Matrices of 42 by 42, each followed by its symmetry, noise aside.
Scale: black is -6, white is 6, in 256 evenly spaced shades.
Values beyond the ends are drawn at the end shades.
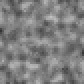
same after a half turn.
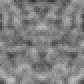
mirrored left to right.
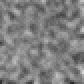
antisymmetric.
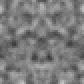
mirrored left to right.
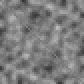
same after a half turn.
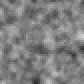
antisymmetric.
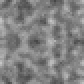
mirrored top to bottom.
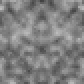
mirrored left to right.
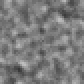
same after a half turn.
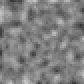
antisymmetric.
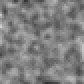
antisymmetric.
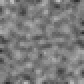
same after a half turn.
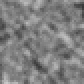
antisymmetric.
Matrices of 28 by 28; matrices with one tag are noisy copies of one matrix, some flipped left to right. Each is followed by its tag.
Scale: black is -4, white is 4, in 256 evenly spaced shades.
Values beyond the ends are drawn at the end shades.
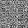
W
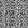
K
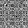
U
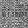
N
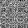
W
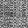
N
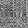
N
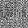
N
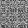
W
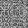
K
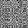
W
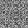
U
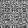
W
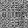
N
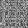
K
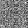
U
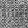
N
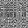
N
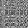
K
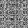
U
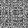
K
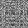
K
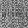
N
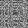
K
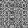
U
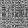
N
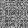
K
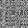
K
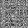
K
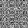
U
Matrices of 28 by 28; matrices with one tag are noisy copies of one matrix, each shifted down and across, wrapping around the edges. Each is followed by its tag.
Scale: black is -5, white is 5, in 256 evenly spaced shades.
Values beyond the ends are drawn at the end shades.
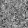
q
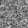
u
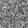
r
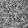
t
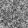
q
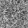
q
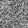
t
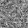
t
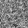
u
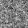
u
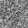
q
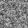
u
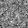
r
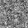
u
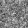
q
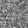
t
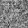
t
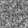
r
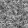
u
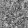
q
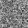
t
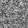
r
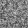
r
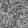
q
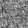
r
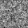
r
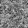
t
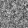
r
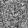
u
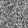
t
